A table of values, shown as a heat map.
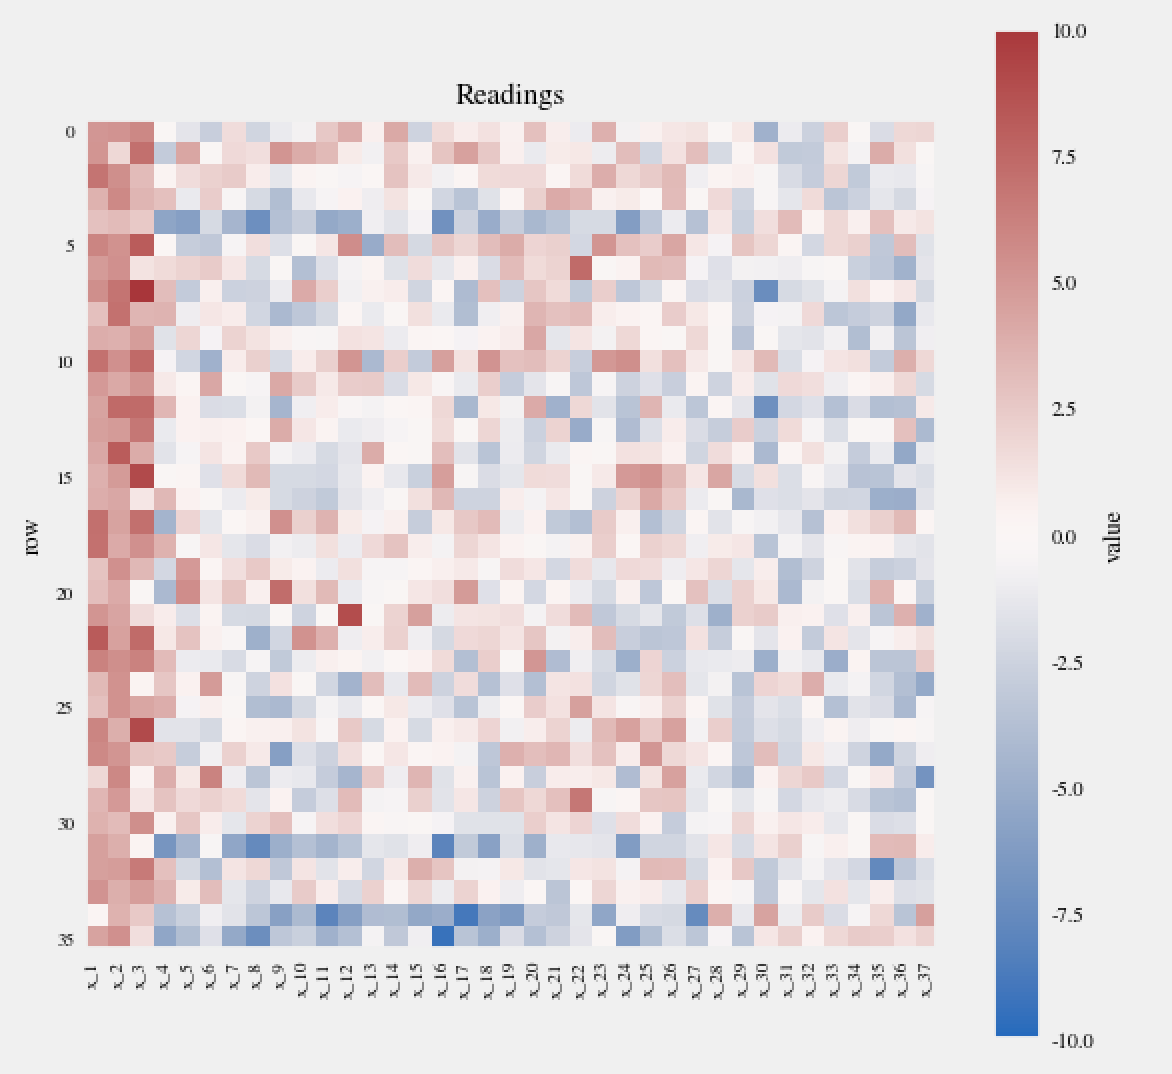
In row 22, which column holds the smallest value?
x_8
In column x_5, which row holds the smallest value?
4
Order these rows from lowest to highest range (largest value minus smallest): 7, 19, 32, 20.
19, 20, 32, 7
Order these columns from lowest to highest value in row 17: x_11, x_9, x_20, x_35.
x_20, x_35, x_11, x_9
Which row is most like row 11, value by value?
13
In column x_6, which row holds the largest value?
28
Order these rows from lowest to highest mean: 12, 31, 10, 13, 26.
31, 12, 13, 26, 10
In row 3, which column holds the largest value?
x_2
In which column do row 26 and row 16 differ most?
x_3
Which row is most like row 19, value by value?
9
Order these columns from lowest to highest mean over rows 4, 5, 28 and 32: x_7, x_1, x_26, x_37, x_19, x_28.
x_37, x_7, x_28, x_19, x_26, x_1
